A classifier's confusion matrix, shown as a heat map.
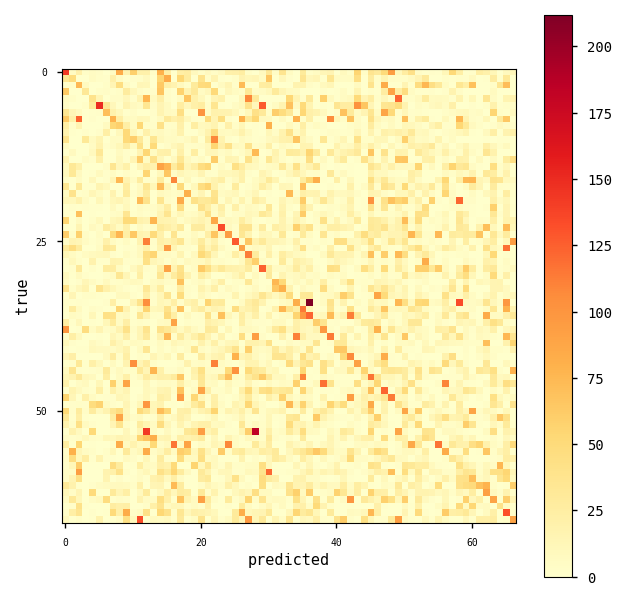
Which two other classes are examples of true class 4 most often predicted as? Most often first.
49, 27
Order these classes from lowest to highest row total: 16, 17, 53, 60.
60, 17, 16, 53
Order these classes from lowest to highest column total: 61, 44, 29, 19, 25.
61, 44, 19, 25, 29
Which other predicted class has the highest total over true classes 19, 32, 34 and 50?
58
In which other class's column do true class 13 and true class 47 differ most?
20
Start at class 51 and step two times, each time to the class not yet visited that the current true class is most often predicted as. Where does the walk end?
30
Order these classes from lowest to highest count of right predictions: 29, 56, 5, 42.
56, 42, 29, 5
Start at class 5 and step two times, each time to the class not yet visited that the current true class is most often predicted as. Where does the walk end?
15
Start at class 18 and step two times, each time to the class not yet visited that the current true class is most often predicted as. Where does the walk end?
46
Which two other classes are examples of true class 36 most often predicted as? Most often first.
42, 35
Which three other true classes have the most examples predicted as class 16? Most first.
55, 37, 61
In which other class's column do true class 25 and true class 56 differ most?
66
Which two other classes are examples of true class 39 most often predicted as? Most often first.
34, 28
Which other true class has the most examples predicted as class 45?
19
